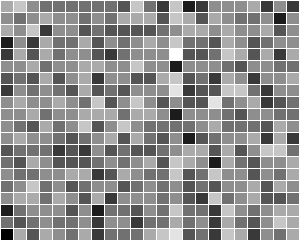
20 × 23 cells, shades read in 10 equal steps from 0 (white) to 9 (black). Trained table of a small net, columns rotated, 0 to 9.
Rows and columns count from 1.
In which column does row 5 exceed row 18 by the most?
22
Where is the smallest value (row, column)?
5, 14
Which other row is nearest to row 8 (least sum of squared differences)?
4
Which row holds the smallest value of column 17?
9
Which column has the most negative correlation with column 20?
23
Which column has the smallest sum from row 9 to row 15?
11
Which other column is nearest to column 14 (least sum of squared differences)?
18
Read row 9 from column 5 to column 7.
3 4 5
